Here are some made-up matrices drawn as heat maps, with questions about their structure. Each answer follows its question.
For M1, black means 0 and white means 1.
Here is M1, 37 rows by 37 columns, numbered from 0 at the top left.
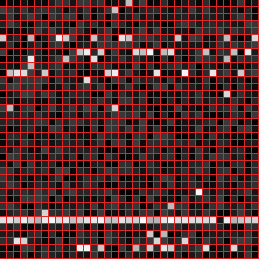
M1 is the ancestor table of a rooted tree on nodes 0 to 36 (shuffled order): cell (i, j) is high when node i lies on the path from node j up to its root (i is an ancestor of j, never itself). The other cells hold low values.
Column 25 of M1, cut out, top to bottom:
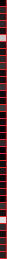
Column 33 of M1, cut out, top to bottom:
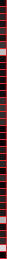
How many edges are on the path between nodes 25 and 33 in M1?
5
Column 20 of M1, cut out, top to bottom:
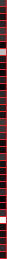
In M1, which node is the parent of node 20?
7
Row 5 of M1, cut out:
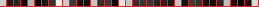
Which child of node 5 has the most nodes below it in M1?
8
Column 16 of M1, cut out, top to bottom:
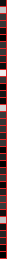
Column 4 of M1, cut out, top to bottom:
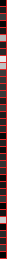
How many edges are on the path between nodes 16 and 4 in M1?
8
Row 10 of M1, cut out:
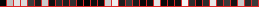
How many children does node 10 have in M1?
3
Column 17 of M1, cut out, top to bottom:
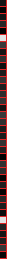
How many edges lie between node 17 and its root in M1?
2
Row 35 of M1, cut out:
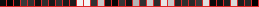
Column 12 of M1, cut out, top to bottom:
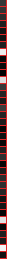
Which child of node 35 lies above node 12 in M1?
11
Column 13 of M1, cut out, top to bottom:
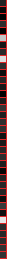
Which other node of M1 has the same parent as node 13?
9
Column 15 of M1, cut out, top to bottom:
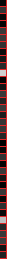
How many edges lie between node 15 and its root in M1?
2
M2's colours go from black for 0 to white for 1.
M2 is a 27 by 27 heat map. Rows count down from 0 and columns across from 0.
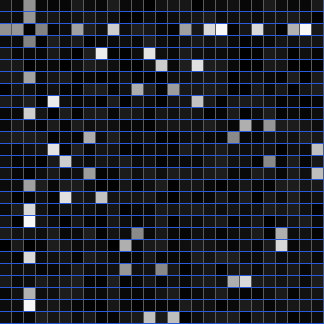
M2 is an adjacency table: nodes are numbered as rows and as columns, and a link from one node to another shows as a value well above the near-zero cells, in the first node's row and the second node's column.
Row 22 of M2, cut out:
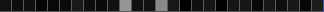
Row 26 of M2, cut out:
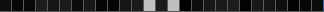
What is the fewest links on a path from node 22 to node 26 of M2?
7
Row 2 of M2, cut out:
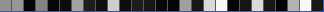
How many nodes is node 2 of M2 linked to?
11
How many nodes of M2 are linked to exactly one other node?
11
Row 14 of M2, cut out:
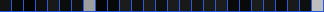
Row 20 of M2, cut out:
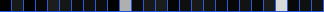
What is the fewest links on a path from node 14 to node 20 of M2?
5
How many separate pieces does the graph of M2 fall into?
2
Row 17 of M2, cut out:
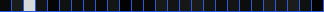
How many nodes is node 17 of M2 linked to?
1
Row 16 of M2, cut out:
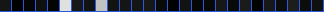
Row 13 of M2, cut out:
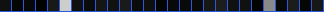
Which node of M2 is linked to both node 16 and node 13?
node 5
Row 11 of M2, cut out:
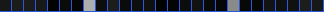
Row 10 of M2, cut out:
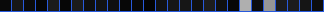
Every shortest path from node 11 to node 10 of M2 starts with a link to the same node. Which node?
node 19
